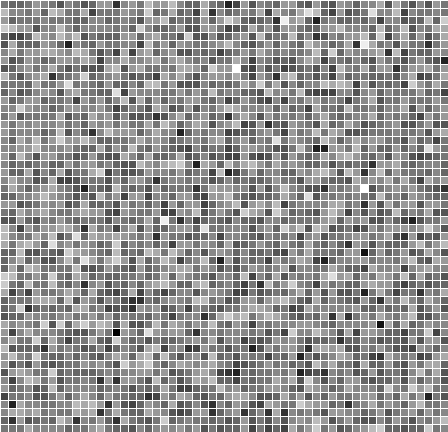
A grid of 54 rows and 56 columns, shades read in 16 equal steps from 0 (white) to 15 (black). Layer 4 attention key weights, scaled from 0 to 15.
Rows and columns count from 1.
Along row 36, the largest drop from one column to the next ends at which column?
34
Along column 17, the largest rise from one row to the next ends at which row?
38
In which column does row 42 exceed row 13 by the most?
15
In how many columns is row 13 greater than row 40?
23
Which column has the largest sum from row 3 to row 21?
32
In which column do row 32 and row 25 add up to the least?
39
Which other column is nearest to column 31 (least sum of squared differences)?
50
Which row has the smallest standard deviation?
13
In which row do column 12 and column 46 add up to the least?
24
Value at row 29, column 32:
10
